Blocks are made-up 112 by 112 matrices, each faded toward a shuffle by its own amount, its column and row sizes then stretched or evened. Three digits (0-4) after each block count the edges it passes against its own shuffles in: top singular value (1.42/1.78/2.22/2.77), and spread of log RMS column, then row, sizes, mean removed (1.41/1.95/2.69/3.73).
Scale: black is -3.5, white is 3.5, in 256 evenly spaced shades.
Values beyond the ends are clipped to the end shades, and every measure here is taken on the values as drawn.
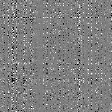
2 4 2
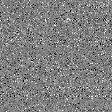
2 0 2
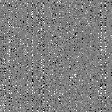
3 3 0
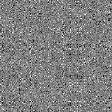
3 3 1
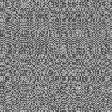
4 0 1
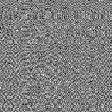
4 0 1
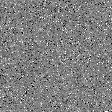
0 0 1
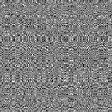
4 1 3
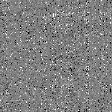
1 3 1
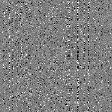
3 3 0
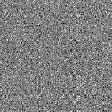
3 1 0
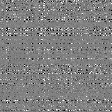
2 2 4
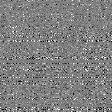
3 1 4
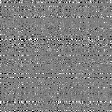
4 2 4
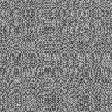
4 0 0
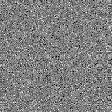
3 0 0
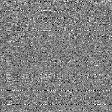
3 0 3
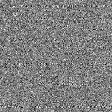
2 0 2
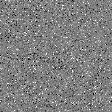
0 1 1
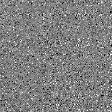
2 2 2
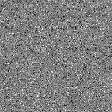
2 0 0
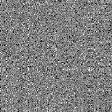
3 2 1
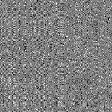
4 2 0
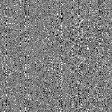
3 3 0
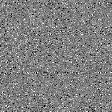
2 0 2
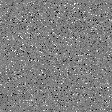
0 0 2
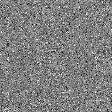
0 2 1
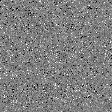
0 1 2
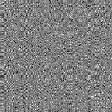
4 2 0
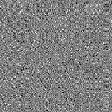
4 0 1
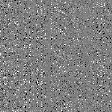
2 3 1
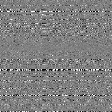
4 0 4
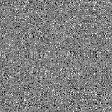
3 1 2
